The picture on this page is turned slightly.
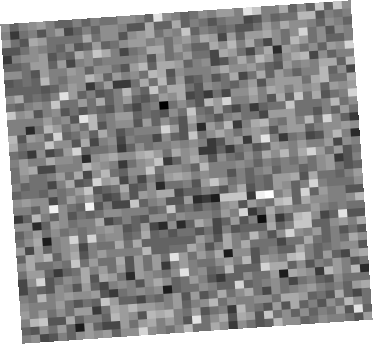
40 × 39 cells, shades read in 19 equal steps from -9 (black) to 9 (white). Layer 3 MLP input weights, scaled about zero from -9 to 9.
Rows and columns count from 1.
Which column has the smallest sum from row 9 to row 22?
13
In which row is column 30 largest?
25
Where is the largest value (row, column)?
24, 29
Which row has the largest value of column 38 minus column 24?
39
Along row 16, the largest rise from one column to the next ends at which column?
21
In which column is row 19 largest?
34
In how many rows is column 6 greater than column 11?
16
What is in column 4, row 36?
0
